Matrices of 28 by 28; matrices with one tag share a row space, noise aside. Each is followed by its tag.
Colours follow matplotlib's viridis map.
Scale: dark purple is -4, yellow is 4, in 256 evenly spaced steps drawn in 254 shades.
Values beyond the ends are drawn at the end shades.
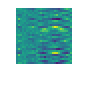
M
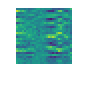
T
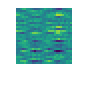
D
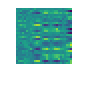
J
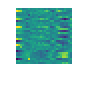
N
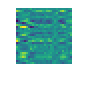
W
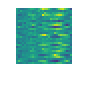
M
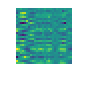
W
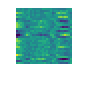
N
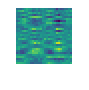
D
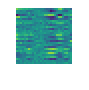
T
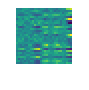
J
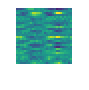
D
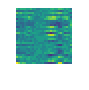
T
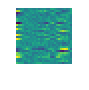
N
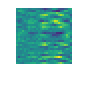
M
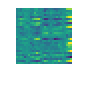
J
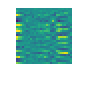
N
